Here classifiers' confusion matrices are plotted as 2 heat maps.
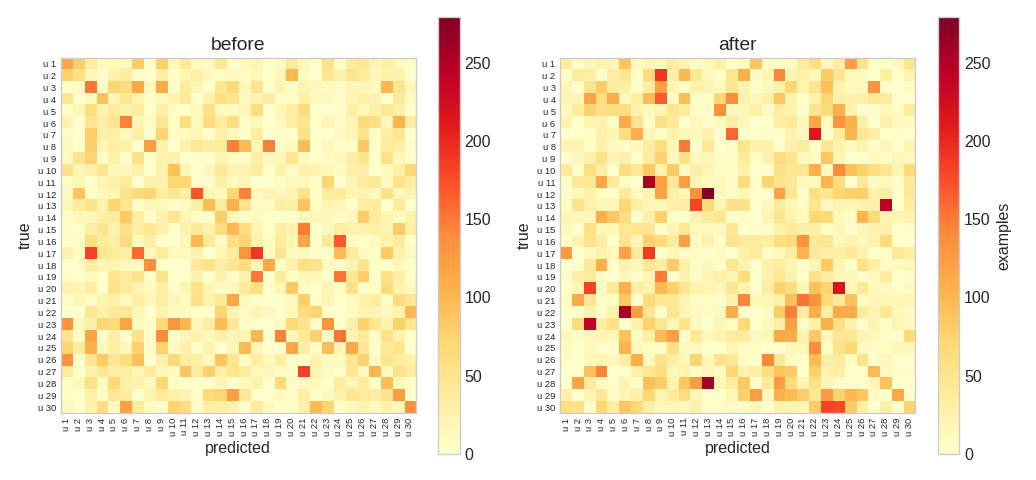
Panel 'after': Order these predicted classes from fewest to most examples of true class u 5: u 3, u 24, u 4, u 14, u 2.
u 2, u 4, u 3, u 24, u 14
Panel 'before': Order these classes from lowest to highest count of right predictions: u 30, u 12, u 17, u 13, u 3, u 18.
u 13, u 18, u 30, u 3, u 12, u 17
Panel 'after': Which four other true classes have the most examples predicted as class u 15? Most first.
u 7, u 4, u 22, u 27
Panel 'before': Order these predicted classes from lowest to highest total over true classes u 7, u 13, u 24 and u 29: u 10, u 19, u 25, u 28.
u 10, u 25, u 28, u 19
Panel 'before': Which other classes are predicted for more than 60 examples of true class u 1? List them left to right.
u 2, u 7, u 9
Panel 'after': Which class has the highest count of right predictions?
u 21
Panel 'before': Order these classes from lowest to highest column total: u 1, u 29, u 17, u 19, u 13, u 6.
u 19, u 13, u 1, u 17, u 29, u 6
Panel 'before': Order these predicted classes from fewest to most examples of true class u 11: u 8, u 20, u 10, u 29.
u 20, u 8, u 29, u 10
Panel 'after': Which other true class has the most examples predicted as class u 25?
u 1
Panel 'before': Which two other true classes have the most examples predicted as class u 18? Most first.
u 8, u 4
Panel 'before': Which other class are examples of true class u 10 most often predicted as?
u 30
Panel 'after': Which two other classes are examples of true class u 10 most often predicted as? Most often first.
u 24, u 22
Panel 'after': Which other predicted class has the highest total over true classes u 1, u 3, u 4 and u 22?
u 6
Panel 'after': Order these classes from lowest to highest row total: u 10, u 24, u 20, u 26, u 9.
u 9, u 26, u 24, u 10, u 20
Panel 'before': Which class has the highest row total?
u 23
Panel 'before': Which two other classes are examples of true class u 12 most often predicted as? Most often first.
u 16, u 2
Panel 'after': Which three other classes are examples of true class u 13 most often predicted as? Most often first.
u 28, u 12, u 6
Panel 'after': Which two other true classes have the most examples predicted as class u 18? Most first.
u 26, u 11
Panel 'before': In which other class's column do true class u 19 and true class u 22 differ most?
u 24
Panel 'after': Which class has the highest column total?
u 22
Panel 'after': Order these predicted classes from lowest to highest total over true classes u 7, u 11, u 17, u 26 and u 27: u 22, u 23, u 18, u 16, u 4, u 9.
u 16, u 23, u 9, u 18, u 4, u 22
